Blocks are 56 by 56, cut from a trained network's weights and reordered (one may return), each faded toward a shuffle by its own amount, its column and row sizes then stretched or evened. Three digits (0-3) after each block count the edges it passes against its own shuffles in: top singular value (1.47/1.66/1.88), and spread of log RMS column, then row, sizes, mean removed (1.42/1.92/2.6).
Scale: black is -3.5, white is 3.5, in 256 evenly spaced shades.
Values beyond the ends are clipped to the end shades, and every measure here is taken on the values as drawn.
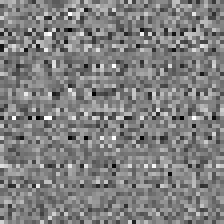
2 0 3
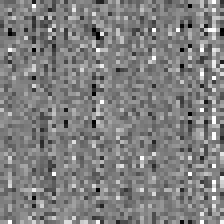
1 3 1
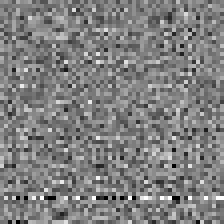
2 0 2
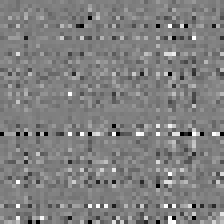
2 2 3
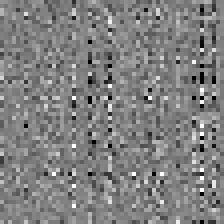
2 3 1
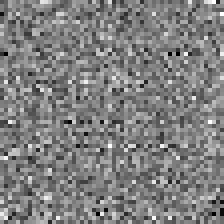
1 0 2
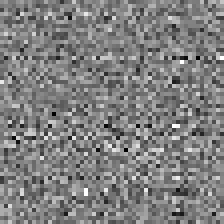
2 0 2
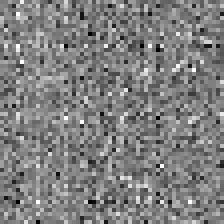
0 2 1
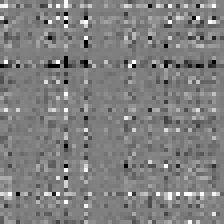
2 3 3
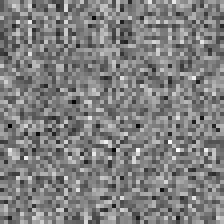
3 0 1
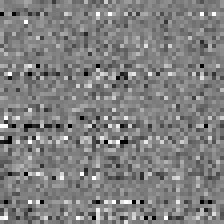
1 1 3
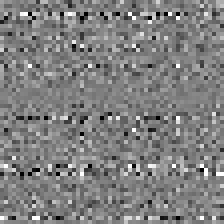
1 1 3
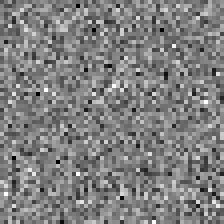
1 0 1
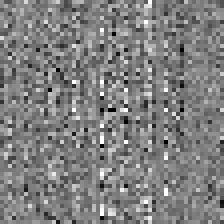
0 3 0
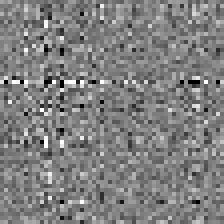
3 2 2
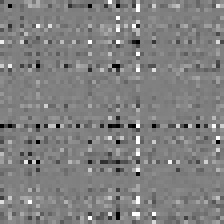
2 2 3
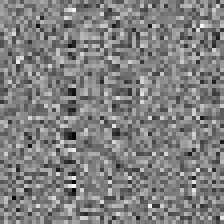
3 2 1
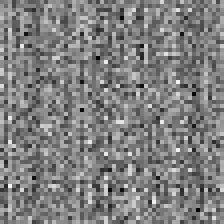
2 0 1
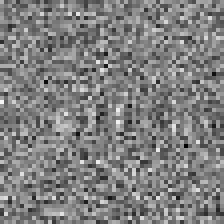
1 0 0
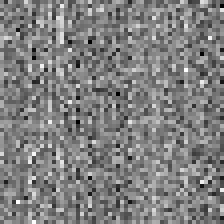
1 2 0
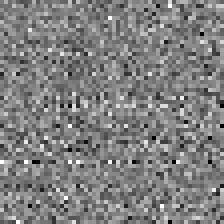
0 0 2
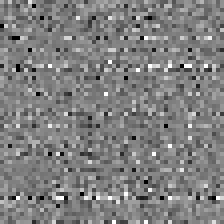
0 0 3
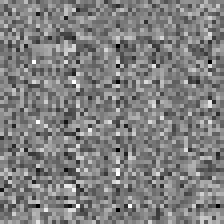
3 2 1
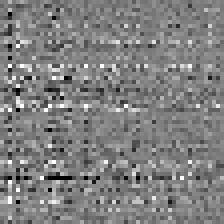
2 2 3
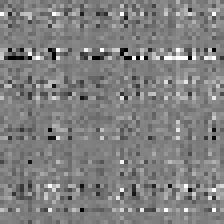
3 1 3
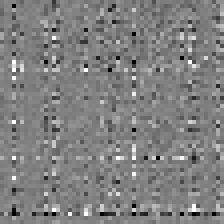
2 3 2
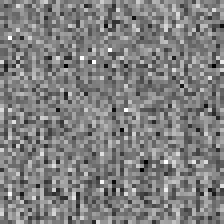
1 0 1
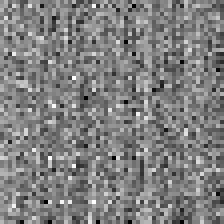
2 0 1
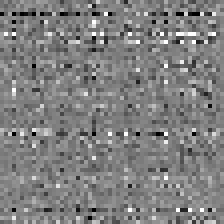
2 2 3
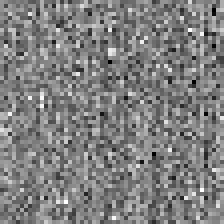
1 1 0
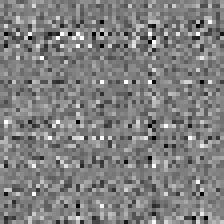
2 2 3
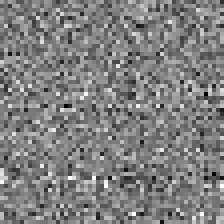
1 0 2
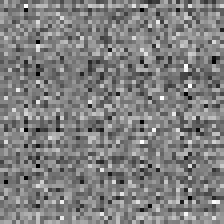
2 2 0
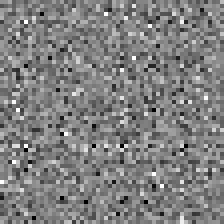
0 1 1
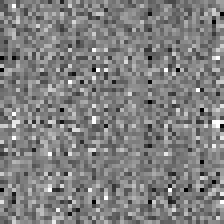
0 2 2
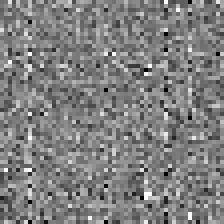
1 2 1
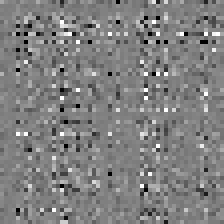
0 3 3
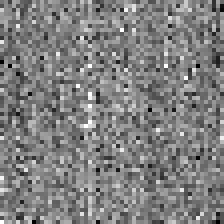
0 1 1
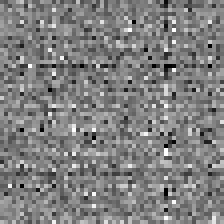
1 2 1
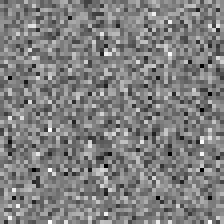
0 1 0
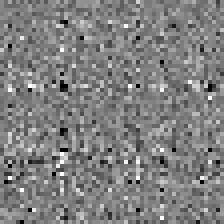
2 2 2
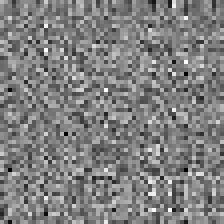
3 2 1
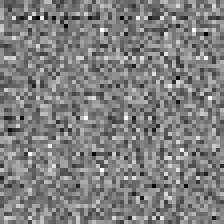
1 0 1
